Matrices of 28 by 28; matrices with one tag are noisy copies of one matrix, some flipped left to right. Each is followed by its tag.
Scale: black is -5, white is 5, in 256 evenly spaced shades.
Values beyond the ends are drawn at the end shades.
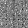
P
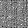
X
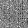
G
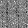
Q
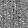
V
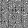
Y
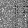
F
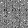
Y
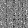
P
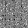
P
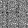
Q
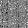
Q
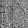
F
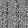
Q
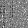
F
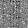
V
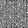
X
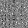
P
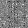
V
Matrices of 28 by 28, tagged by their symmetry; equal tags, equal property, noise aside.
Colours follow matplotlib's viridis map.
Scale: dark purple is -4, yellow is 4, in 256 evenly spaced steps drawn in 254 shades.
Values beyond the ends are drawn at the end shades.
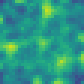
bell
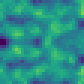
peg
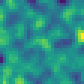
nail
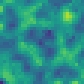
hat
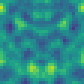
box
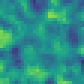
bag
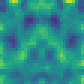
box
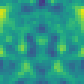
box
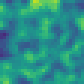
bag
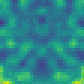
box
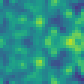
peg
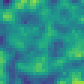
nail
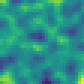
nail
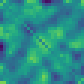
bell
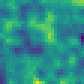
bag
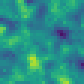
bag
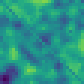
hat
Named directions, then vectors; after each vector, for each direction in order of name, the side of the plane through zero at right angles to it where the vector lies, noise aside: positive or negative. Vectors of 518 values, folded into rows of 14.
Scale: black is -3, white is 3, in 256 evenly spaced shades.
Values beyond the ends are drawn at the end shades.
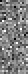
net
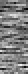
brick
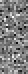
positive, negative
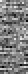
negative, negative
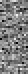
positive, negative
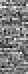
negative, negative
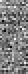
negative, negative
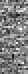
negative, positive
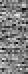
positive, negative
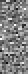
negative, positive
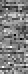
positive, positive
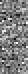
negative, positive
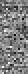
positive, positive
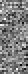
negative, negative
